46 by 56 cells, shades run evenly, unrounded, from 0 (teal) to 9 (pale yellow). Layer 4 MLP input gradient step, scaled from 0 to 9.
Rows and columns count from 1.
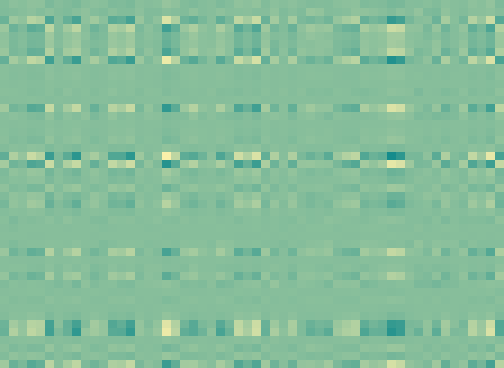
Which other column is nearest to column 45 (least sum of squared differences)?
15
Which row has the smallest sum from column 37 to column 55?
42
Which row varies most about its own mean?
20
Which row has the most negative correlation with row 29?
12
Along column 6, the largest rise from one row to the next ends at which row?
21
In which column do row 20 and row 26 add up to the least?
44
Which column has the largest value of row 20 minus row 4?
19
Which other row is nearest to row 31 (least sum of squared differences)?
29
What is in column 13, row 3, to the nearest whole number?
3
